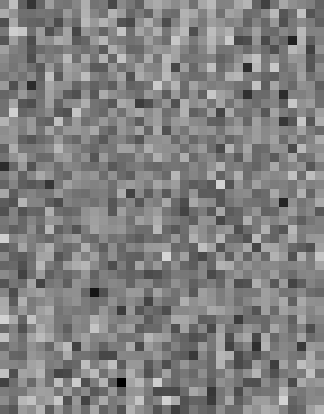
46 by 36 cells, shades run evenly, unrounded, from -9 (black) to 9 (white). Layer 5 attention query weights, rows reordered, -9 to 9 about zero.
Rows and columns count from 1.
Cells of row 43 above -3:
30
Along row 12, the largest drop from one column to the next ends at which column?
16
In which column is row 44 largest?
32
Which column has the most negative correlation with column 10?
7
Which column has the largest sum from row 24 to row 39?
6
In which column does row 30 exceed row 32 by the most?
5
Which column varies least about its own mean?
23
